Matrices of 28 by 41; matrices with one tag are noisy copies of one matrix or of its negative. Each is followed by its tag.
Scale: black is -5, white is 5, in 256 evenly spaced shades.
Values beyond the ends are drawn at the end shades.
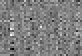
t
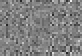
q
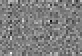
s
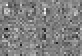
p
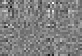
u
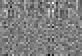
u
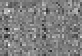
p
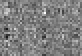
p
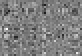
p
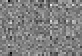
s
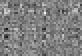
p
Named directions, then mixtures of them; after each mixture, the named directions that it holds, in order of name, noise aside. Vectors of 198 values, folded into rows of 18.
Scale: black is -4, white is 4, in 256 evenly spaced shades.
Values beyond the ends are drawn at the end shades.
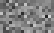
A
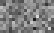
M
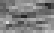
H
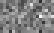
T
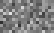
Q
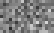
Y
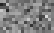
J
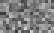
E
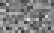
E, J.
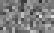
E, T.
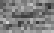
H, Q.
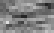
H.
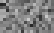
J.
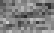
H, Q.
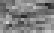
H.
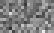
E, Q, Y.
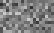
J, Q, Y.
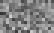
E.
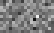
M.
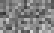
E, H, Y.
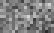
H, J, Y.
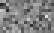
J.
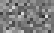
A.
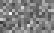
Q.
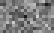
H, M.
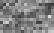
A, H.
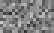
Q.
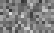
E, Q, T.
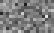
A, E.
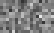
E, T.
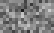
E, H, Y.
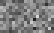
M.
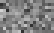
J.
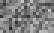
H, Y.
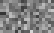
E.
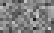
M.
